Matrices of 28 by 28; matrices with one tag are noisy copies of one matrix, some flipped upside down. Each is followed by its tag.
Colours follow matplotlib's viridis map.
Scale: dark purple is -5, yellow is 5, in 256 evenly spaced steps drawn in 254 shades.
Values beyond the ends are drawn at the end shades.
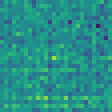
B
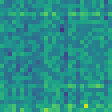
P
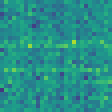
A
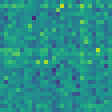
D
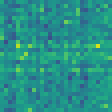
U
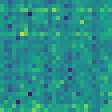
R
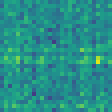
D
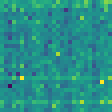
R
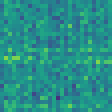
D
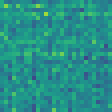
B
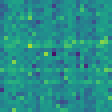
A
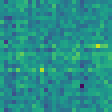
U
